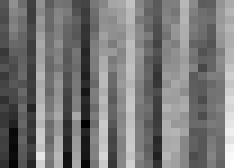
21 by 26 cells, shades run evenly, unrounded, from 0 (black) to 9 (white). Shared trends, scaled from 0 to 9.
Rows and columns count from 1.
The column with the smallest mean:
10
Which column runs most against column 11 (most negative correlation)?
23
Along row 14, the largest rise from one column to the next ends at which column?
5
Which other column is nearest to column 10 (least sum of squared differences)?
4
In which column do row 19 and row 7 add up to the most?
26
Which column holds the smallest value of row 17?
2
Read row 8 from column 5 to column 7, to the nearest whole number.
6 4 5
